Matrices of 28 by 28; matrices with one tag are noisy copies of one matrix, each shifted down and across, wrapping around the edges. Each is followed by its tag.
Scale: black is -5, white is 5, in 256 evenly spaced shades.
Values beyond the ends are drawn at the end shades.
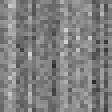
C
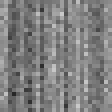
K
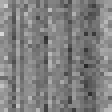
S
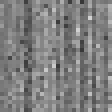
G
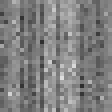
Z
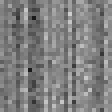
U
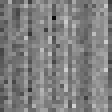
K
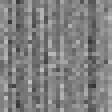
G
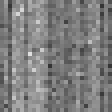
Z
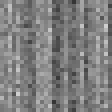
K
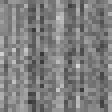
C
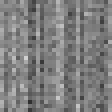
C
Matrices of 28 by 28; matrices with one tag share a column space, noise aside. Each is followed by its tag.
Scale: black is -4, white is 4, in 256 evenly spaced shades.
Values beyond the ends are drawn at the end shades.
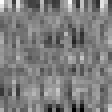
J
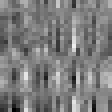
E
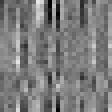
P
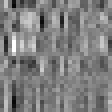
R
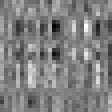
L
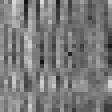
P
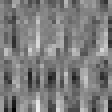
E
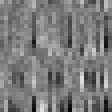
E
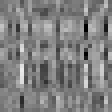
L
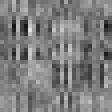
L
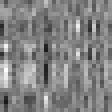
L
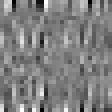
J
